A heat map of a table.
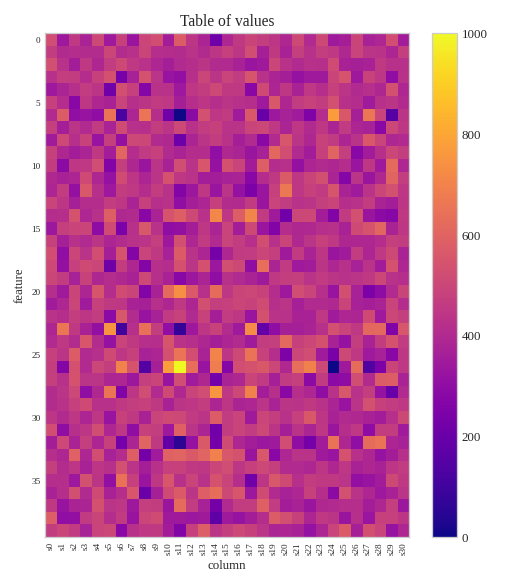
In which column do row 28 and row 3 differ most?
s14
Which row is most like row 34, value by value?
7
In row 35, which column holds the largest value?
s6
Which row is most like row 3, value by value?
39
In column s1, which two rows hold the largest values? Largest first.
23, 6
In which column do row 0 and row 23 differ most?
s11
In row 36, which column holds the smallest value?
s8
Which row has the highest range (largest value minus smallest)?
26
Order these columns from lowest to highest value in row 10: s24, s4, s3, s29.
s24, s3, s4, s29
